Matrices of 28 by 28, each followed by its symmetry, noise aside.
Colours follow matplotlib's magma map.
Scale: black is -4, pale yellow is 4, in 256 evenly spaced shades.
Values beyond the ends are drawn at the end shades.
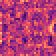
mirrored top to bottom.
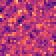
symmetric.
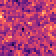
antisymmetric.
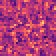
same after a half turn.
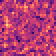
symmetric.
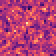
symmetric.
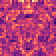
mirrored left to right.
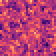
no symmetry.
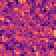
symmetric across the other diagonal.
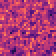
symmetric.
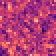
symmetric across the other diagonal.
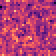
antisymmetric.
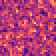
symmetric across the other diagonal.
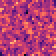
same after a half turn.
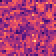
symmetric across the other diagonal.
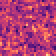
antisymmetric.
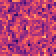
mirrored top to bottom.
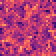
same after a half turn.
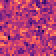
antisymmetric.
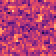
same after a half turn.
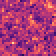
symmetric across the other diagonal.
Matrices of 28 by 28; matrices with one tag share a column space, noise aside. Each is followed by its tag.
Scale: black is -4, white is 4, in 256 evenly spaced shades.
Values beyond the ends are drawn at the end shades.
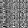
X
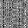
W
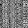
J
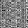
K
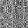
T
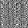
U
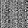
K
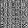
W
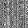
U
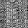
K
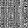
T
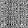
U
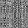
T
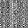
W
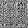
U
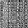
K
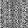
K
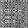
K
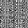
K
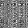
J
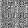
T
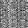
K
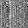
T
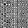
J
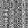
W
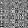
X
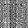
J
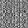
X
